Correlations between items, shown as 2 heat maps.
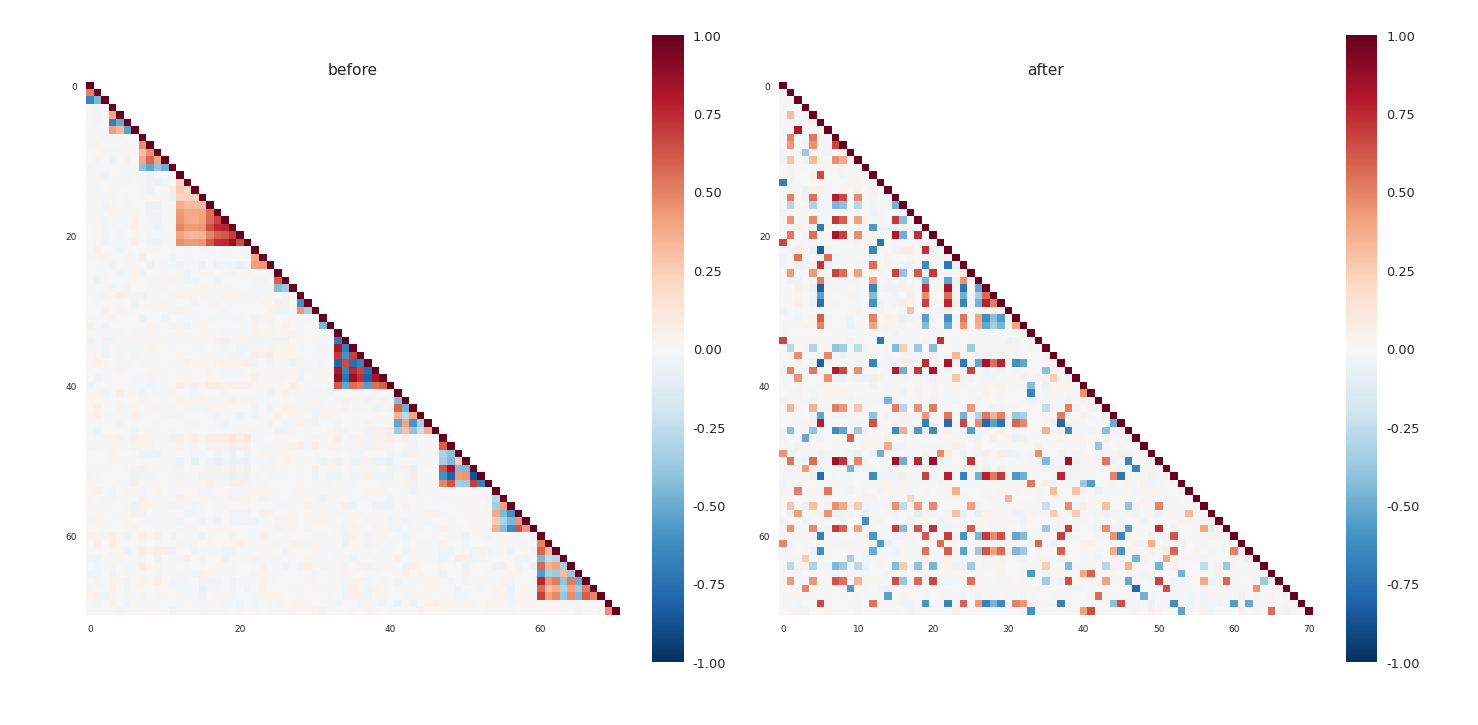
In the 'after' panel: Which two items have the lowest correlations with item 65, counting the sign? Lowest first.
33, 53
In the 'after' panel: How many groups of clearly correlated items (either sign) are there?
9
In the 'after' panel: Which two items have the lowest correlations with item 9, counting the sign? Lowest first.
67, 51
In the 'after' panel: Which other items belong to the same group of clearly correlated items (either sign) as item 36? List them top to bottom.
2, 6, 23, 39, 54, 57
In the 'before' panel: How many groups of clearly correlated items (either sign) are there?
14
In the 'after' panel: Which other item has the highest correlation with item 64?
46
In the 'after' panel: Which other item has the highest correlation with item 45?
5
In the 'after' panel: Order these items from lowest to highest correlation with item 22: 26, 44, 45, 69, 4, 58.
45, 69, 26, 4, 58, 44
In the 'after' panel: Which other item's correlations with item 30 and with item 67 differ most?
47
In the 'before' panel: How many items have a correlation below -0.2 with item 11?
4
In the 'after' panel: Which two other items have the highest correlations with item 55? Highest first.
30, 17
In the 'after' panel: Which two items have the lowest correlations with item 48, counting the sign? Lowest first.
68, 42
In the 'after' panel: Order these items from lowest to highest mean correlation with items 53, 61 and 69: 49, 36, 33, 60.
60, 36, 49, 33
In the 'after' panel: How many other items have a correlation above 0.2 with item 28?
9
